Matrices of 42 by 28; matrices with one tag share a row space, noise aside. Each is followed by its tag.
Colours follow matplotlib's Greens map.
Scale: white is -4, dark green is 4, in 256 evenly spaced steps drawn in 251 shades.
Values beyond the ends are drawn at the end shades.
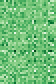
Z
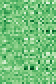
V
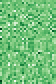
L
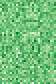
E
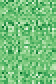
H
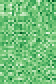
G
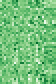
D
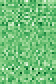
H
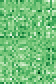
G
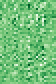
D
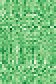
E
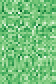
H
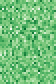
E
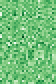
L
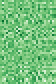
H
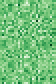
H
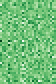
L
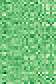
V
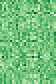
E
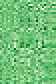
D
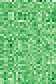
G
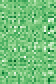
Z
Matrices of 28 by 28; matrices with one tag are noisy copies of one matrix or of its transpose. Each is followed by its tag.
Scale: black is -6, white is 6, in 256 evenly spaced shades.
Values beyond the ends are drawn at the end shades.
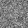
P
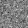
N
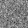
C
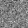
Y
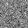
C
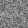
P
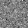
P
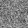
N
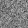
Y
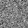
P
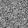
P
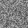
C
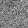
Y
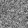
Y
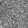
Y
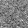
C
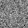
P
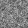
P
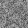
C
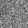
Y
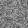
P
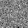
P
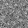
C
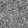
P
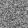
C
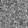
N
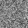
N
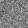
Y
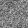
Y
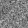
Y
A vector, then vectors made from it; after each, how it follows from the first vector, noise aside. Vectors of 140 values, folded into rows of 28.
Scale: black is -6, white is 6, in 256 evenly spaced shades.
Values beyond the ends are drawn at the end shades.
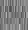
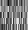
reversed, negated, scaled up.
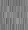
reversed, negated, shrunk.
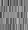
reversed, negated.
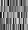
reversed, negated, scaled up.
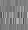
reversed, negated, partly zeroed.
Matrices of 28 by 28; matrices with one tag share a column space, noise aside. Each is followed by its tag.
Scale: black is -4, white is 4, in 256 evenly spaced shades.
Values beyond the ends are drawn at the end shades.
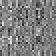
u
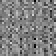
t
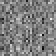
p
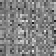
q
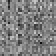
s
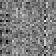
q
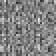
p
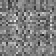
s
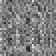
p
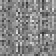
s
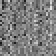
s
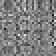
s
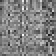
s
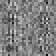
p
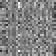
q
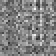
s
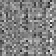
q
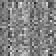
q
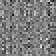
t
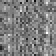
p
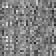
u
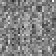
p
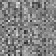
q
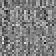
u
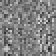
p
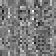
u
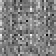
s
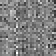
t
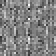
u
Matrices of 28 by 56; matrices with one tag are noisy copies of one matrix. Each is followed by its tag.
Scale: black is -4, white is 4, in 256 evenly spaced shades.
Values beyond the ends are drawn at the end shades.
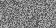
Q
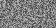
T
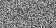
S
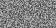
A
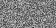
S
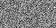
Q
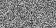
S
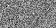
Q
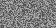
A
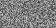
A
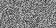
Q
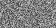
Q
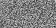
A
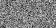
T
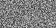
A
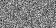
S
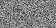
S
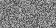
Q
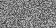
A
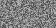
T
